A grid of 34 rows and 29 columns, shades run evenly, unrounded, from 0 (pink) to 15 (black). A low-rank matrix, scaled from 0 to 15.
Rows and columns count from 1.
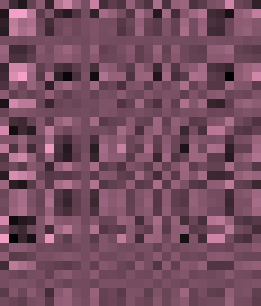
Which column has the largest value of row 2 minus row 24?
1
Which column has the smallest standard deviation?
10
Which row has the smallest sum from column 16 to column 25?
27
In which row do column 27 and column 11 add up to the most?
17
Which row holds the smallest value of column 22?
9
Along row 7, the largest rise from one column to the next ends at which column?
2
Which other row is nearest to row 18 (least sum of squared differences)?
8
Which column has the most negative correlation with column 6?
21
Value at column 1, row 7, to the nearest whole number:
6
